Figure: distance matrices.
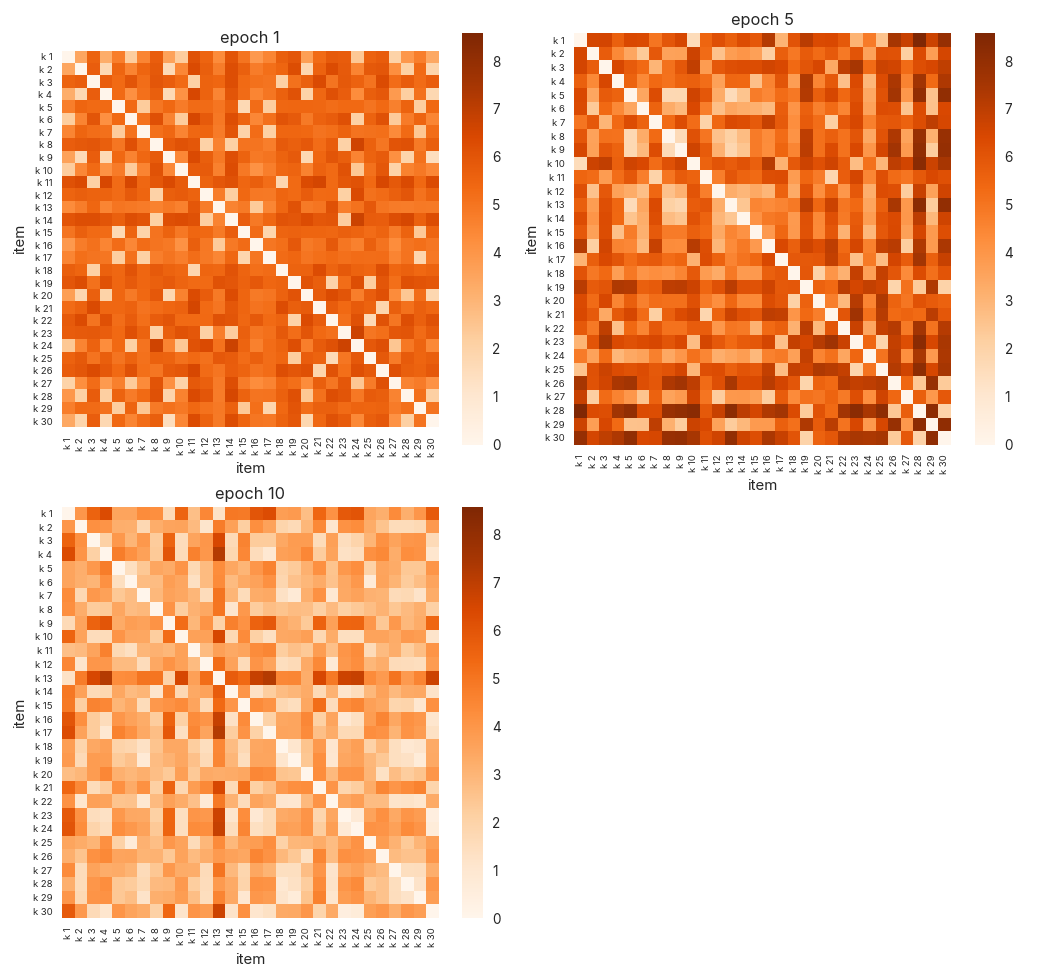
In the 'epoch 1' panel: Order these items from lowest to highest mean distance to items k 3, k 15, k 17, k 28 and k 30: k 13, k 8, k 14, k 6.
k 13, k 6, k 8, k 14
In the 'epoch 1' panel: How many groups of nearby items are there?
8
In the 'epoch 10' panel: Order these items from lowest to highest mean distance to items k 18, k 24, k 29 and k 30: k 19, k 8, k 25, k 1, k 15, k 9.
k 19, k 8, k 15, k 25, k 9, k 1
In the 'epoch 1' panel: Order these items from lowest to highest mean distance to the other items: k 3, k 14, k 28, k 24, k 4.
k 4, k 28, k 24, k 3, k 14
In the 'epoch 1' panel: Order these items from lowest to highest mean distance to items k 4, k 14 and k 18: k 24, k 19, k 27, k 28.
k 28, k 27, k 24, k 19
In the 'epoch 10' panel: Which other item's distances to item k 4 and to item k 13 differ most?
k 17
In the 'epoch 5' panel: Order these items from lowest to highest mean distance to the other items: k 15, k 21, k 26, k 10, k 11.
k 15, k 11, k 21, k 10, k 26
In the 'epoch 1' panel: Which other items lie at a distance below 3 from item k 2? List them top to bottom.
k 4, k 9, k 20, k 28, k 30
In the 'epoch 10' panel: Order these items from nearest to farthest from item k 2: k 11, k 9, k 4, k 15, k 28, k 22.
k 22, k 28, k 15, k 11, k 9, k 4
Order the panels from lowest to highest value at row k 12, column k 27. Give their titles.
epoch 10, epoch 5, epoch 1
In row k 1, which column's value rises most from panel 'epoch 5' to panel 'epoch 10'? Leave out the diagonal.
k 10
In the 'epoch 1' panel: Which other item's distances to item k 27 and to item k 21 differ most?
k 26
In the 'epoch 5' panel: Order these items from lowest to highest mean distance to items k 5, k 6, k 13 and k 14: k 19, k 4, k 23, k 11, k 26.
k 4, k 11, k 23, k 19, k 26
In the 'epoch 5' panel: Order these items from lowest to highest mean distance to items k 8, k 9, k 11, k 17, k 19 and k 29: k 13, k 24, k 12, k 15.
k 13, k 12, k 24, k 15
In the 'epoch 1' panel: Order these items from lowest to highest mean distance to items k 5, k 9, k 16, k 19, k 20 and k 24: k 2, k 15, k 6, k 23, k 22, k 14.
k 2, k 6, k 15, k 22, k 23, k 14
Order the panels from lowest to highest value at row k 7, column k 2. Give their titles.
epoch 10, epoch 1, epoch 5
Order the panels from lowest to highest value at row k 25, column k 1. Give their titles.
epoch 5, epoch 10, epoch 1
